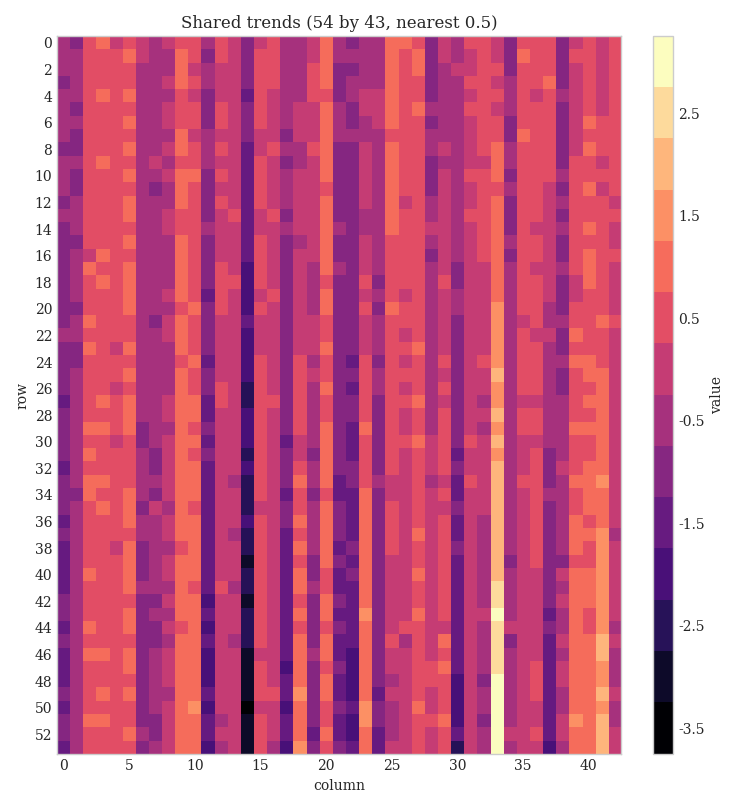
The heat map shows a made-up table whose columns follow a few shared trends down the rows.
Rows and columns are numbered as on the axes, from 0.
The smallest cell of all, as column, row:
14, 50
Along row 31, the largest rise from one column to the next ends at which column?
15
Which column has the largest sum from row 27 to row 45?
33
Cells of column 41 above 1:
18
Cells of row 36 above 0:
18
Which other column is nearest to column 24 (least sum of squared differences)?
6
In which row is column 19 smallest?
52
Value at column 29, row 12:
0
